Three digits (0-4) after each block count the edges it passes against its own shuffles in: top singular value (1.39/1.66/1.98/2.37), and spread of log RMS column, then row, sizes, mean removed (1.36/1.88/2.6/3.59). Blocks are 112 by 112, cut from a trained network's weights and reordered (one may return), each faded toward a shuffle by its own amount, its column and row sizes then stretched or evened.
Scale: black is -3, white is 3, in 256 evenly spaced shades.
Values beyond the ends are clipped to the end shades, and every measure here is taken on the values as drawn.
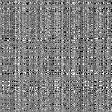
4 2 4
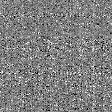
0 0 3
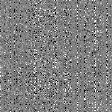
0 4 2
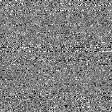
0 0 4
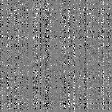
2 4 3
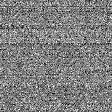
2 0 1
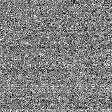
1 1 0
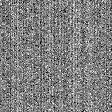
3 0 0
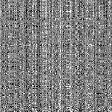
4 2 3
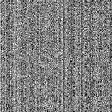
3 1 0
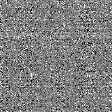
1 3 0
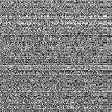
4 0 3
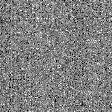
0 0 1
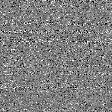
0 0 3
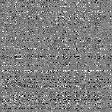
1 3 4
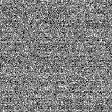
2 1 0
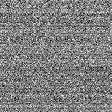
3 0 1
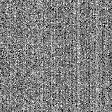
2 0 1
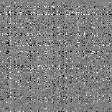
2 3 4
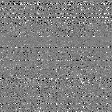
1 2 4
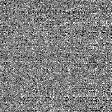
2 2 1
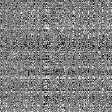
4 4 1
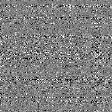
1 2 4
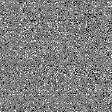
0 3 3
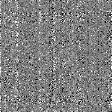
1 3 2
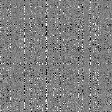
1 4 2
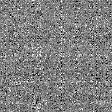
1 3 1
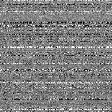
4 1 4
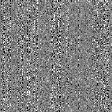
3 4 1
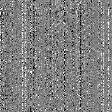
3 4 1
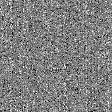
0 1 0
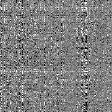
2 4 0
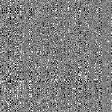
3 4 2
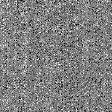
0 2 2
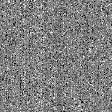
0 2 0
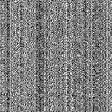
4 2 0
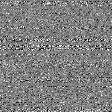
0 0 4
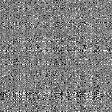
2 1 4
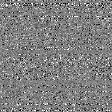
0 1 4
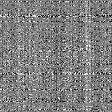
3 0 4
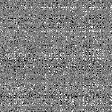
2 3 3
